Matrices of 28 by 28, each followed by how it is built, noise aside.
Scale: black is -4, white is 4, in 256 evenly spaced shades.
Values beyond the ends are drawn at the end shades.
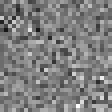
block diagonal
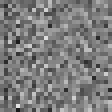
repeating rows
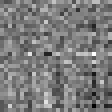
low rank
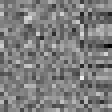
low rank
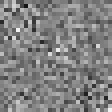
block diagonal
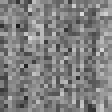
blocks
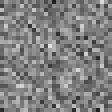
repeating rows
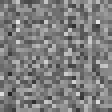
repeating rows
